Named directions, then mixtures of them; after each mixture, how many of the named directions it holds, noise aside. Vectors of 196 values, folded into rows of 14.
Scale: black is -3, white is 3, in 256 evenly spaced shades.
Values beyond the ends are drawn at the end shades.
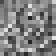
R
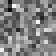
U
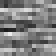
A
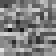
three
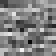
two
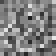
one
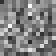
one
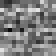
three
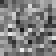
two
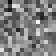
one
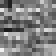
two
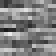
one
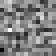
three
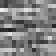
one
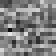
three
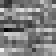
two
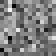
two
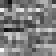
two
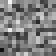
three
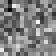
one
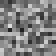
three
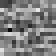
three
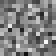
two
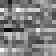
two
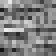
two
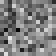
two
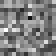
two
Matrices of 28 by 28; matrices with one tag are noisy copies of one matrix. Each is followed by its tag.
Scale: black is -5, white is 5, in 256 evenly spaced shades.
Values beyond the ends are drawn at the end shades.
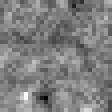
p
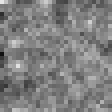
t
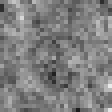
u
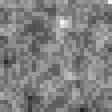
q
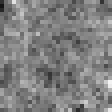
u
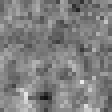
p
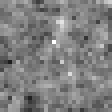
q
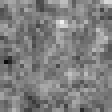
q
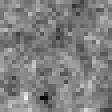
p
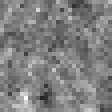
p
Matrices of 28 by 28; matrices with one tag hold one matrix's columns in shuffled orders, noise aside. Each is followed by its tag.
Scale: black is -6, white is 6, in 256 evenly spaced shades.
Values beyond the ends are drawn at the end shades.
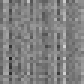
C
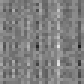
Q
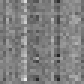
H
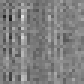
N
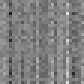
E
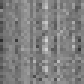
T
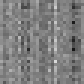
T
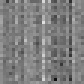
H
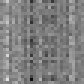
H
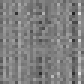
E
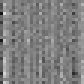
E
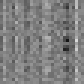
T
